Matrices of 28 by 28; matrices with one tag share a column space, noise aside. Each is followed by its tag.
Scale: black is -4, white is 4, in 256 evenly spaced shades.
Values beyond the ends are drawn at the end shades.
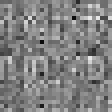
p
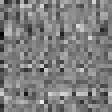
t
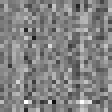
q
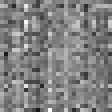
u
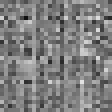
p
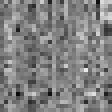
t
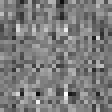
t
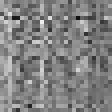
p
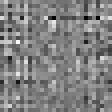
p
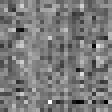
q
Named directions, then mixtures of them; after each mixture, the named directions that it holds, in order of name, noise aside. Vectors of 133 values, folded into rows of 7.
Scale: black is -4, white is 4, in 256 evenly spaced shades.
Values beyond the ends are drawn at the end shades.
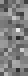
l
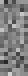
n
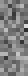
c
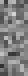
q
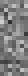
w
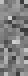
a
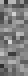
q.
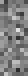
l.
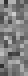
q.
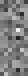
l.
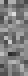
q.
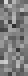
c, n.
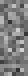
l, w.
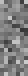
a.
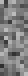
a, q.
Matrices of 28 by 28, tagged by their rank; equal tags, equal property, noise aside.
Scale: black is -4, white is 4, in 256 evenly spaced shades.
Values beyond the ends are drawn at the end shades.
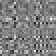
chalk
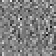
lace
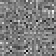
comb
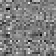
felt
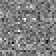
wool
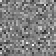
wool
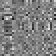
chalk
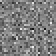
felt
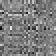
chalk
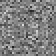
wool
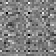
chalk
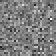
comb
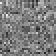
comb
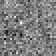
wool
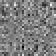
felt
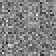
wool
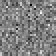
wool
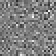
wool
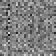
lace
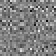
chalk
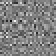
chalk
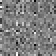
lace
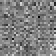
felt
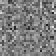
felt
